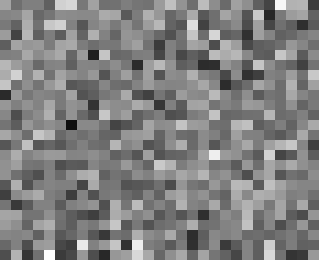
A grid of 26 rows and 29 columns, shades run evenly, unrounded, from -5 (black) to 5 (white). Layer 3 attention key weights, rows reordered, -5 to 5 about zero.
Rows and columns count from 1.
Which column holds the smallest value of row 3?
28
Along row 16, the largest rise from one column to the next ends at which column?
25
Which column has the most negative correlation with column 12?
8
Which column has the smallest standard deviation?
4
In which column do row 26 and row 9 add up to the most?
5
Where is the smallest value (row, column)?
13, 7
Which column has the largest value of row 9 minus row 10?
1
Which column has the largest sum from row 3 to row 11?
18
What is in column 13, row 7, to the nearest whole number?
-3
